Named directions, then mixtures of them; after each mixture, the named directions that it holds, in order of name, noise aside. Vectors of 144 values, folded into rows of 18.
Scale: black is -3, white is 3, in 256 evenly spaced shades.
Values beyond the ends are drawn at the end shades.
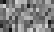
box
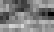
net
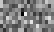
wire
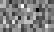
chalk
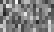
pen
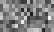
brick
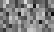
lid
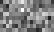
brick, net, wire.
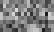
brick, lid, net.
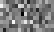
chalk, wire.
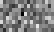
wire.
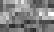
net.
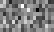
chalk.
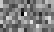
wire.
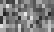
chalk, net, pen.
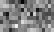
brick, chalk, net.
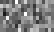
box, pen, wire.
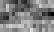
net.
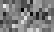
box, brick, net.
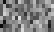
box, chalk, pen.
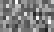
chalk, pen, wire.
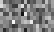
chalk, wire.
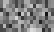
brick, lid.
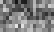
brick, net, pen.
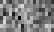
chalk, pen.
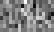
brick, lid, pen.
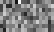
pen.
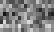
chalk, net, pen.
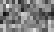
brick, net, pen.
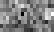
lid, net, wire.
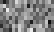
box.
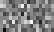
chalk, wire.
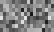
brick.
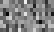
lid, pen, wire.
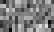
box.
